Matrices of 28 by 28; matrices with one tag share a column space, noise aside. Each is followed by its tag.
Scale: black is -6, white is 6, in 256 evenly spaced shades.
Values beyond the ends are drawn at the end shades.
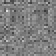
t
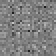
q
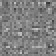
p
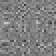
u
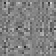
p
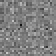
p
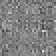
q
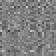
q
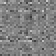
t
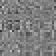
q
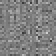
t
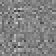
u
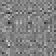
u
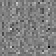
p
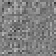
p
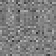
t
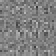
q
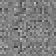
p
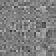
q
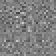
u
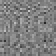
u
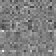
q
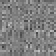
q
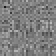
q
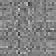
p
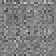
t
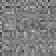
q
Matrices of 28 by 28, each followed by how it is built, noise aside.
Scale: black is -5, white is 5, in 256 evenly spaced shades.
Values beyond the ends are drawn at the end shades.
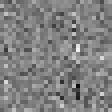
uneven columns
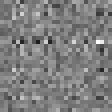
low rank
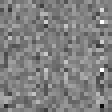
uneven columns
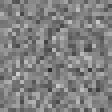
blocks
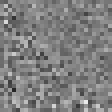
lower triangular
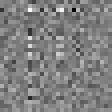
low rank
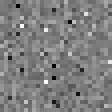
sparse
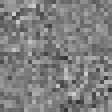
block diagonal
